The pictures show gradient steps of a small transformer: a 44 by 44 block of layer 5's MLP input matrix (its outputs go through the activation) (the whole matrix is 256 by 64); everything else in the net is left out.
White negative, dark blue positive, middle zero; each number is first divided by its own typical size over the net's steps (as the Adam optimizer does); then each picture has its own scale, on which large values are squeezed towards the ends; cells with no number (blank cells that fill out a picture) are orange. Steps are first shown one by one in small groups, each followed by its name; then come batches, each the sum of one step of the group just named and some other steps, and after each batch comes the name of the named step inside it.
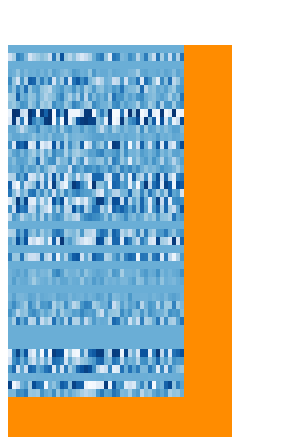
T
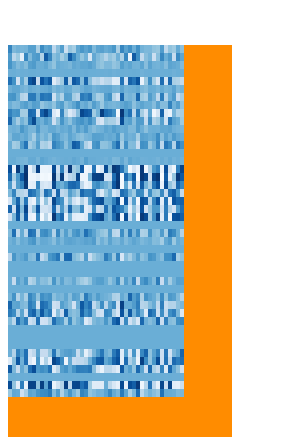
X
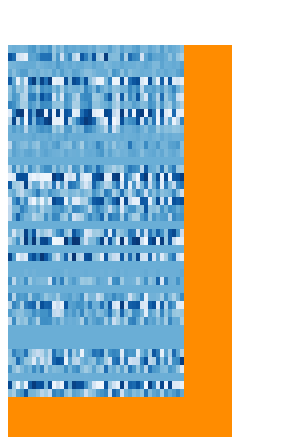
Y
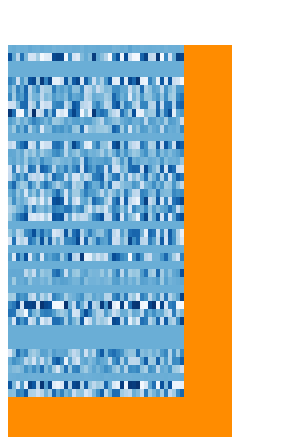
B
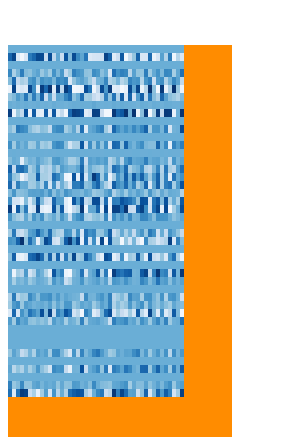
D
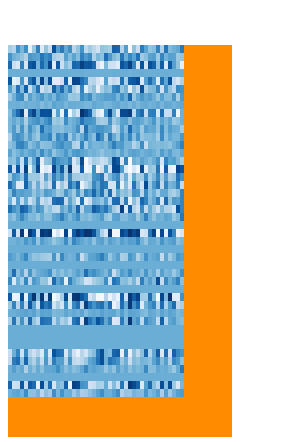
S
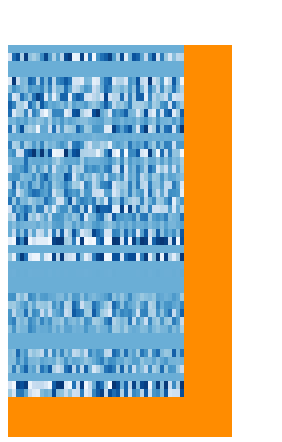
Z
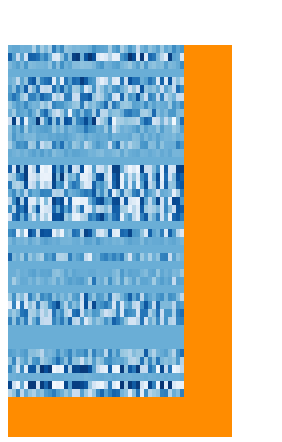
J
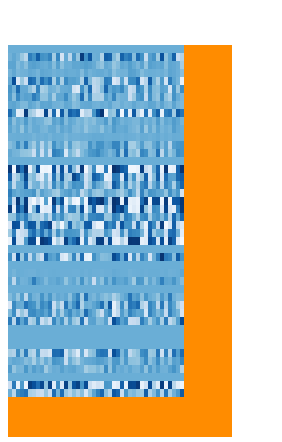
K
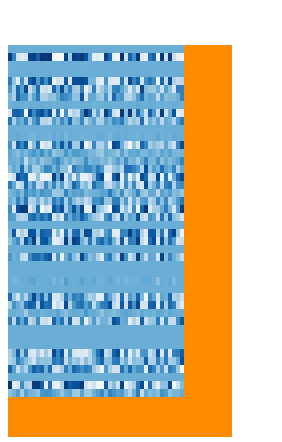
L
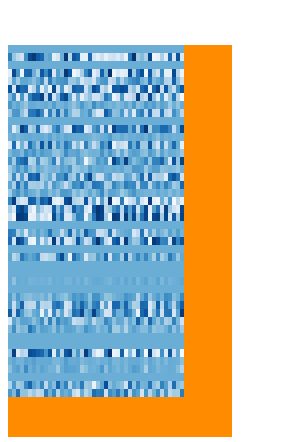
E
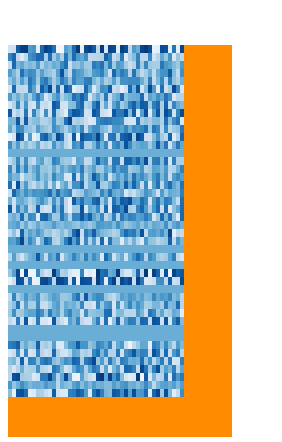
D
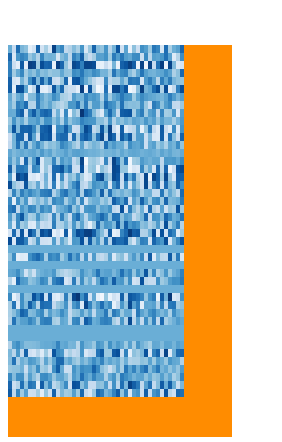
S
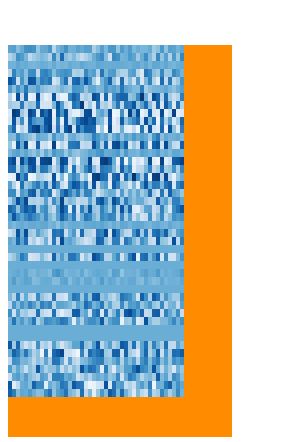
T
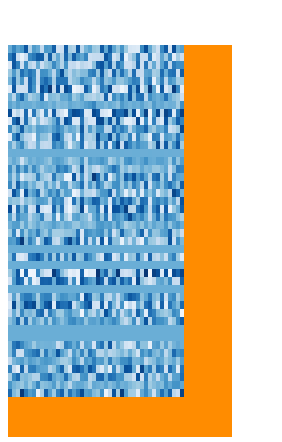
D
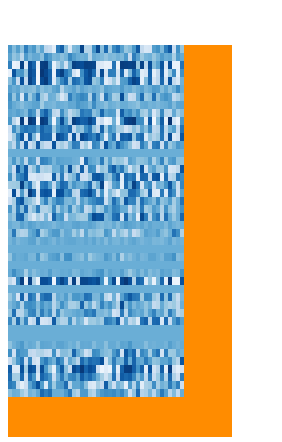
X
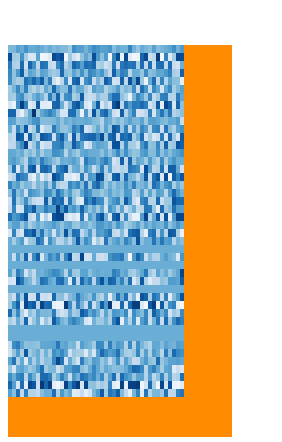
B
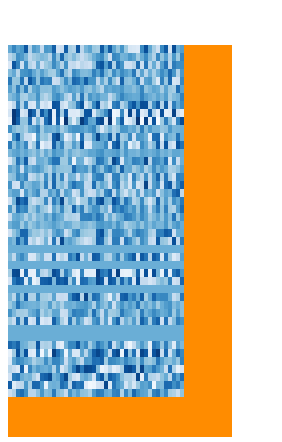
T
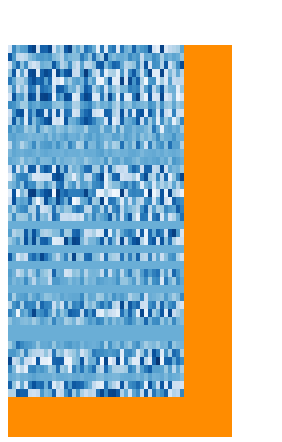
Y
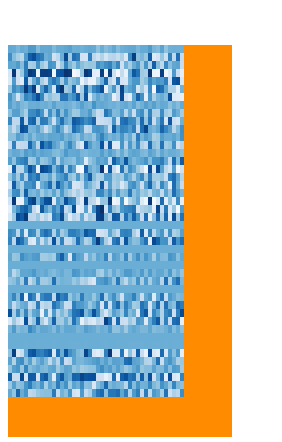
E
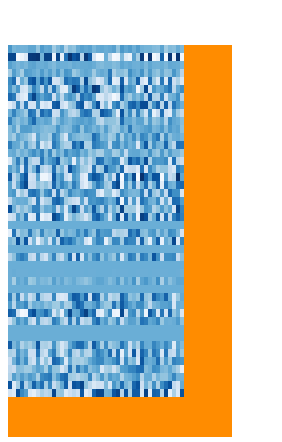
X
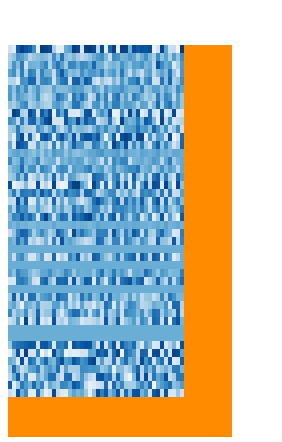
T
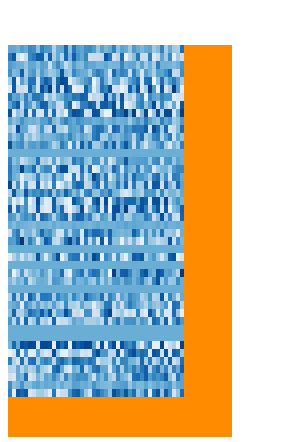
D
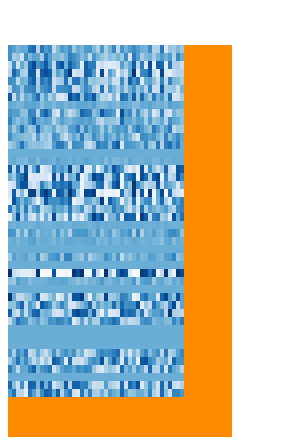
X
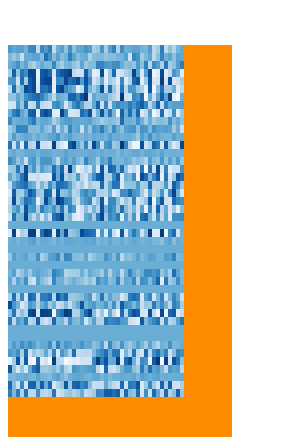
X
